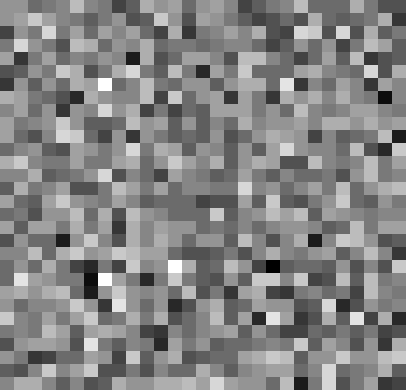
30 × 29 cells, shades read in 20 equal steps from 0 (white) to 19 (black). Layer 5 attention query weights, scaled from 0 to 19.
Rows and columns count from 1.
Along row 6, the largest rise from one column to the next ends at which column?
28
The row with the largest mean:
26
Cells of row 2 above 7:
22
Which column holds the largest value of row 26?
12
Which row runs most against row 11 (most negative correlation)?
21
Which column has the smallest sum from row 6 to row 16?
18
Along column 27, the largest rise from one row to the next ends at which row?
7
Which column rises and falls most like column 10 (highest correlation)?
29
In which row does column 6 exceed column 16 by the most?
8
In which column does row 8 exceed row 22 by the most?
20
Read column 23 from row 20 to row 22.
8 11 14
